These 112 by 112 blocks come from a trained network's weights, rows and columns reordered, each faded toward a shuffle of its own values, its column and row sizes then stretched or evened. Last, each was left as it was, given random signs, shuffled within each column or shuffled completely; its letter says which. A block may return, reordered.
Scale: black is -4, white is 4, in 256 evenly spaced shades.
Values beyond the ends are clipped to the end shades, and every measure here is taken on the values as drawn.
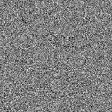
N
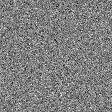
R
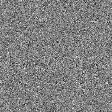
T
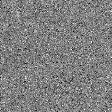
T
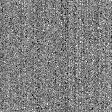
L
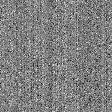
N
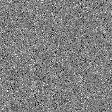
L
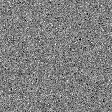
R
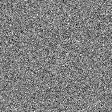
L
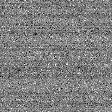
N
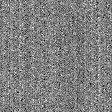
L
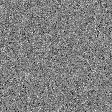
R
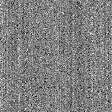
N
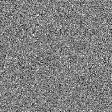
N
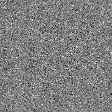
T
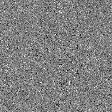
T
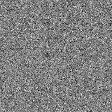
T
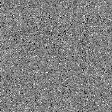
T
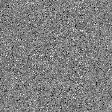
L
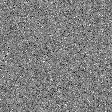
R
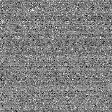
N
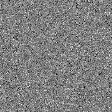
L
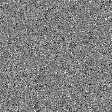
T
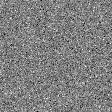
R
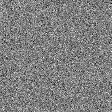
L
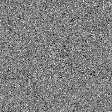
T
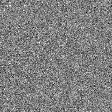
T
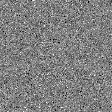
T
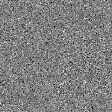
T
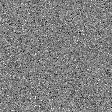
R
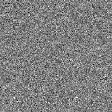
N
